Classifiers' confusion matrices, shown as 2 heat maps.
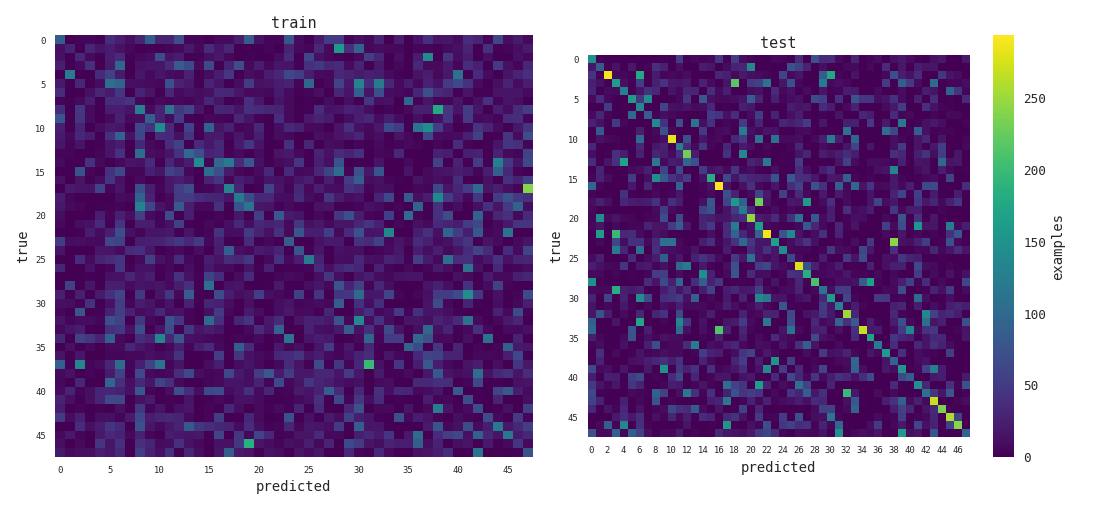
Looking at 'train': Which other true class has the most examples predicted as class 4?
17
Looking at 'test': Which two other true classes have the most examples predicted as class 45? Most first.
21, 4
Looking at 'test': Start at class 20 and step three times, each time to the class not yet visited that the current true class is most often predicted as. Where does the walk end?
9
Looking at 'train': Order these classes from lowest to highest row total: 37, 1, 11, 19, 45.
1, 11, 19, 45, 37
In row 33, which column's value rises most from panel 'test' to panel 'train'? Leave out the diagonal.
37
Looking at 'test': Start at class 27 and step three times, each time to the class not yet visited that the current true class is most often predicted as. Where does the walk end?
23
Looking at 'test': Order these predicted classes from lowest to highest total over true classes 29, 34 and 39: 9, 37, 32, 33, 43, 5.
37, 32, 5, 33, 9, 43
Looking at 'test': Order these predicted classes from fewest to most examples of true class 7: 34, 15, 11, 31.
11, 31, 34, 15
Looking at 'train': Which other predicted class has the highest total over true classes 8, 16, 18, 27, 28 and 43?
38
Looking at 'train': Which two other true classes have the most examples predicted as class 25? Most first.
5, 2
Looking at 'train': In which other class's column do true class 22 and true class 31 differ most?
33
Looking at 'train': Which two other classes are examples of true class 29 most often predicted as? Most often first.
41, 30
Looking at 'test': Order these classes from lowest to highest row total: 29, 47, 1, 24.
1, 24, 29, 47
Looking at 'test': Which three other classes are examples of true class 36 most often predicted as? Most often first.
13, 27, 8
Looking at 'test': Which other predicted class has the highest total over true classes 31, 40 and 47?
39
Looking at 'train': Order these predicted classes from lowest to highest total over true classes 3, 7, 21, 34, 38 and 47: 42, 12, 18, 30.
30, 18, 12, 42
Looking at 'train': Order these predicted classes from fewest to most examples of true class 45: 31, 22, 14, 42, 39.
22, 14, 31, 39, 42
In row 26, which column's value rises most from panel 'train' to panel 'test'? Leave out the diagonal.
12
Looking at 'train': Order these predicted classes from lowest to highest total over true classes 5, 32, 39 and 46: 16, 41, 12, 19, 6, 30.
16, 12, 41, 6, 19, 30
